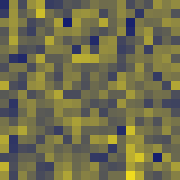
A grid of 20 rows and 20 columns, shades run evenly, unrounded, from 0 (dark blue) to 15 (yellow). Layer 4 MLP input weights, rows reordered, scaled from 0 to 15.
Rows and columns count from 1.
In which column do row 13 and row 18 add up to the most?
16
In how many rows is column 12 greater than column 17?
9
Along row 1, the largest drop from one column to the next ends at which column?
6
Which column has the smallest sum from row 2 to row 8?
15
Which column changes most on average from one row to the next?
1
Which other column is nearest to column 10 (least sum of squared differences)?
19
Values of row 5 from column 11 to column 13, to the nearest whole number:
1 8 9
